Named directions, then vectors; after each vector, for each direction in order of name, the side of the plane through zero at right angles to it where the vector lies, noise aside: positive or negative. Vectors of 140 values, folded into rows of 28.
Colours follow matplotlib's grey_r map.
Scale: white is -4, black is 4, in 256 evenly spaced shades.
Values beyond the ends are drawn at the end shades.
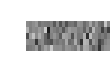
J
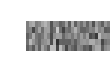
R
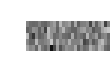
negative, negative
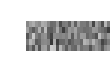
positive, positive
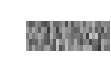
positive, negative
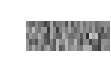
positive, negative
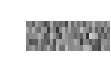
positive, negative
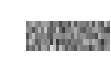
positive, positive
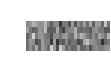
positive, positive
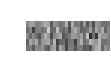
negative, positive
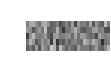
positive, positive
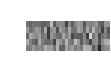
positive, negative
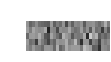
positive, negative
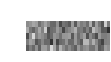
positive, positive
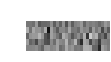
positive, negative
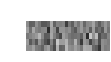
positive, negative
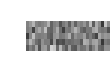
positive, positive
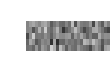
positive, positive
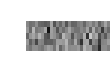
positive, negative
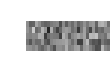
positive, negative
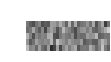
negative, negative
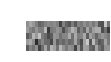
positive, positive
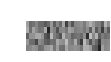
positive, negative
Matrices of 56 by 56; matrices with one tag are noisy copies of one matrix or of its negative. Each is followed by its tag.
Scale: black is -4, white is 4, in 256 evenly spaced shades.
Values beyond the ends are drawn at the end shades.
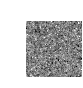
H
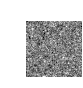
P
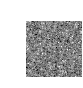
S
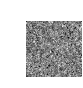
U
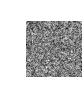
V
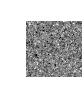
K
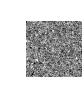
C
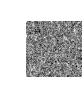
H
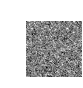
V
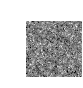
S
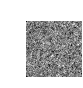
U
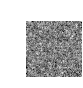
S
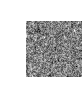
H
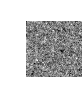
C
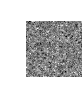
S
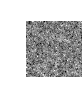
S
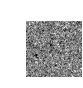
K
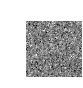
K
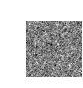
K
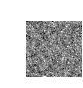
P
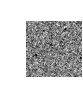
K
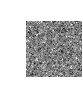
C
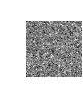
U
